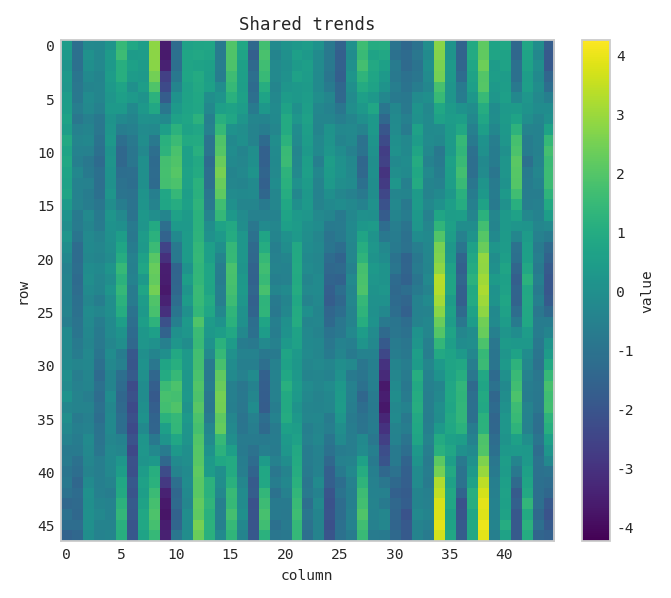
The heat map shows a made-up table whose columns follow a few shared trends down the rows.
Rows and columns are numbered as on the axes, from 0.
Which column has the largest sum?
38
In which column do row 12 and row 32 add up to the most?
14
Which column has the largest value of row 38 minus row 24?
9
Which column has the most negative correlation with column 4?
12
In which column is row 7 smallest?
29
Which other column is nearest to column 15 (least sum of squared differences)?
27
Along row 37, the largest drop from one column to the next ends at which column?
39
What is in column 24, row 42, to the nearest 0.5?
-2
